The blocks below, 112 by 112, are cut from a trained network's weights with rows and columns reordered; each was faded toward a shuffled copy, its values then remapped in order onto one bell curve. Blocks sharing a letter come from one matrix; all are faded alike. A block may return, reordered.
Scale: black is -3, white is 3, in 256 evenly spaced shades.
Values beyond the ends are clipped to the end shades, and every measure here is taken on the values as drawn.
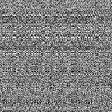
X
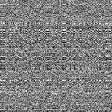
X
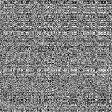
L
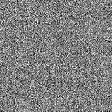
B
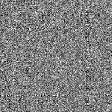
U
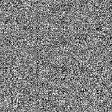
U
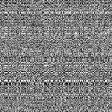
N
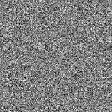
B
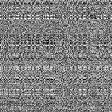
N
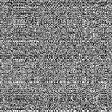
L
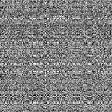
L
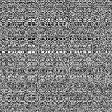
N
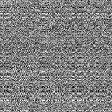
X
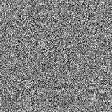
B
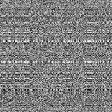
N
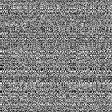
X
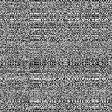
N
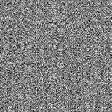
B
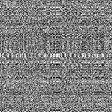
X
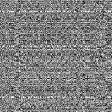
L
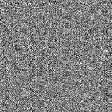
U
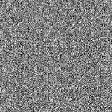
U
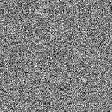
B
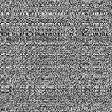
X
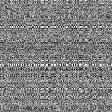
N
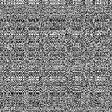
X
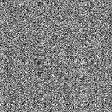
B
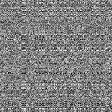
X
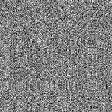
B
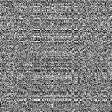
L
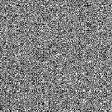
U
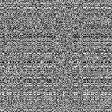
N
